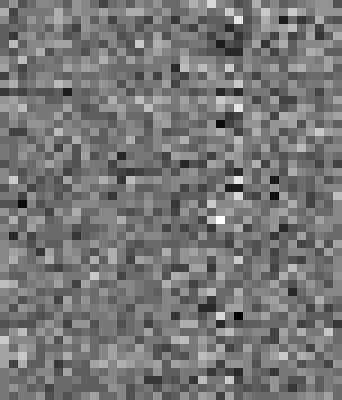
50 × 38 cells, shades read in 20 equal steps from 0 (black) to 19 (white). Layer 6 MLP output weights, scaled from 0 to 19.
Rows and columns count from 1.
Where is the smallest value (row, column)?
40, 27
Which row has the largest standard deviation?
3
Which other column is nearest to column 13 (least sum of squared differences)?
16
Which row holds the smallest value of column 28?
29
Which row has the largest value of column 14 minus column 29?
46
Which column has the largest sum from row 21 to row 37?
25
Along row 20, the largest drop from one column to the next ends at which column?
14
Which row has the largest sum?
2
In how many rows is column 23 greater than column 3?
26
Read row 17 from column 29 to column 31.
13 9 11
